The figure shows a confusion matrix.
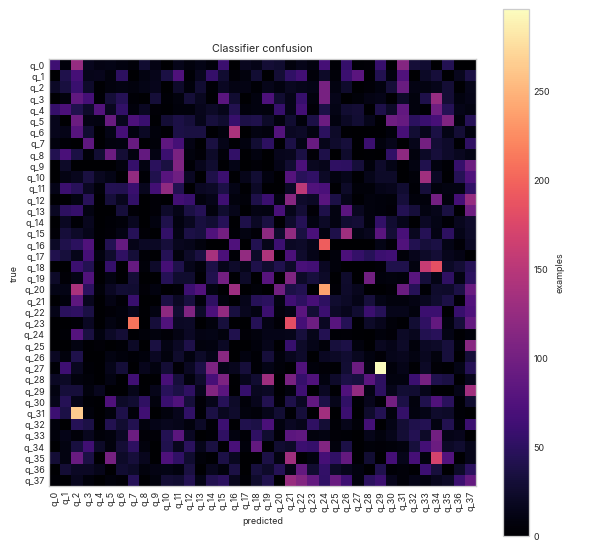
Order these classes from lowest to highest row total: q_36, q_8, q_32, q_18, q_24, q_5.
q_24, q_36, q_32, q_8, q_18, q_5
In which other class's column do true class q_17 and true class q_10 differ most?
q_19
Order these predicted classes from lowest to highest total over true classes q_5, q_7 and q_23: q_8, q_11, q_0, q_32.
q_0, q_8, q_32, q_11
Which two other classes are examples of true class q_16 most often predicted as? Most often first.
q_24, q_6
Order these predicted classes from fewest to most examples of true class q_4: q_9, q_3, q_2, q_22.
q_9, q_3, q_2, q_22
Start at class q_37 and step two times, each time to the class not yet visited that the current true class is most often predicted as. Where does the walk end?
q_2
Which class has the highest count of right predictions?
q_17
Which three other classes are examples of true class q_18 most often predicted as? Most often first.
q_34, q_33, q_7
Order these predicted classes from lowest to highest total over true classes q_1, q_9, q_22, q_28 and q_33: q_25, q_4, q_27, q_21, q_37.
q_4, q_25, q_27, q_37, q_21
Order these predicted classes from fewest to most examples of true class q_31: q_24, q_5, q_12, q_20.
q_5, q_20, q_12, q_24
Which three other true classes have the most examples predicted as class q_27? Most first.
q_29, q_1, q_17
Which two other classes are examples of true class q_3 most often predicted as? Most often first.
q_34, q_24
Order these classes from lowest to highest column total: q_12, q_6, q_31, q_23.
q_6, q_12, q_23, q_31
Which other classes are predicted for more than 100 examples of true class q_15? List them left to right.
q_19, q_21, q_26
